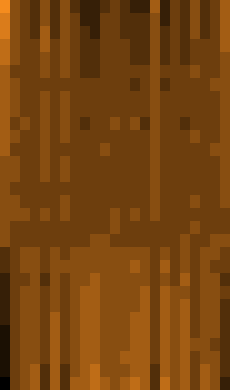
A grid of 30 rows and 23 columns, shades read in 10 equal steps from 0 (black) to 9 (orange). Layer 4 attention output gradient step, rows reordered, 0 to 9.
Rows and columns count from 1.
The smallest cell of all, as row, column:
30, 1
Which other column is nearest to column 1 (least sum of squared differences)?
23
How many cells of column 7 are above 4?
15
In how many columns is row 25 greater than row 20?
8
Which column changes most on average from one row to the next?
14
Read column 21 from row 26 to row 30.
5 5 5 6 6
